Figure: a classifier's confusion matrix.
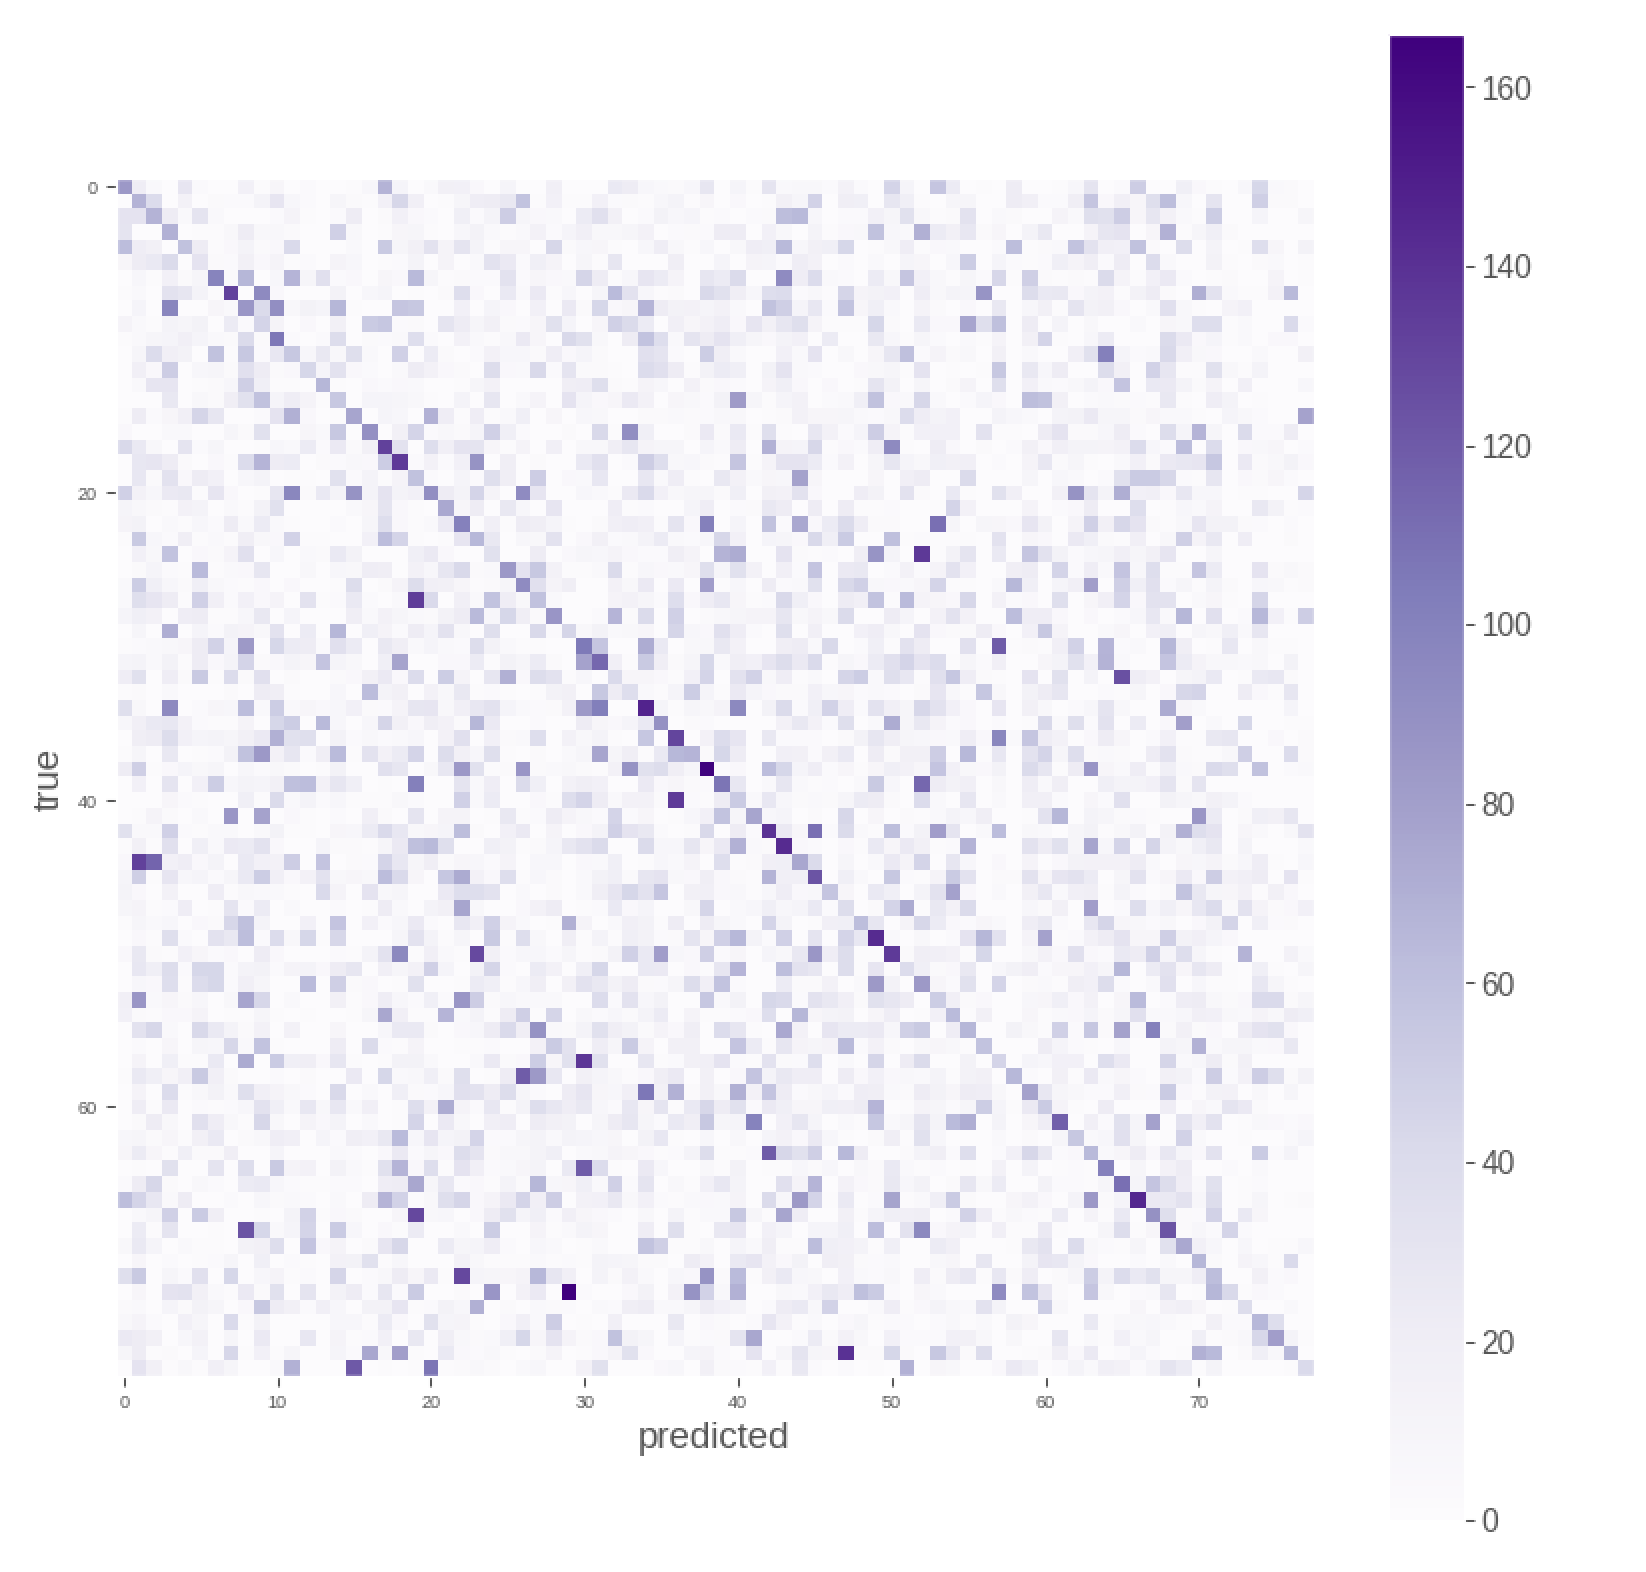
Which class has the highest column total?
43
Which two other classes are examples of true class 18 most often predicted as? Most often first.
23, 9
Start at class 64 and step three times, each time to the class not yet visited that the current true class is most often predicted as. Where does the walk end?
8
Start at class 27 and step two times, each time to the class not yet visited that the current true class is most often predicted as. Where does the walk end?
44
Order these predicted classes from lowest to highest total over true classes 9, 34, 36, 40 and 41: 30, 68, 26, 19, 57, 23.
26, 23, 19, 68, 30, 57
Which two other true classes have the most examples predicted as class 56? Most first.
7, 49
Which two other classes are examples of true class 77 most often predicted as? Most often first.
15, 20
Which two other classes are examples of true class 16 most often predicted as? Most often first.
33, 70
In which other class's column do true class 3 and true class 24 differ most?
52
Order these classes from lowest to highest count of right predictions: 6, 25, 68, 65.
25, 6, 65, 68
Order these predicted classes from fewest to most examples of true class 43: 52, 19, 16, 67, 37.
16, 52, 37, 67, 19
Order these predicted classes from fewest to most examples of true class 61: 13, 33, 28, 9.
13, 28, 33, 9
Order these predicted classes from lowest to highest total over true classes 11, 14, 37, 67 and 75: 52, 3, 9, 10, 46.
46, 10, 52, 3, 9
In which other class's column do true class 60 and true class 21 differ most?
49
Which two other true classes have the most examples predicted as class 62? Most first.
20, 4
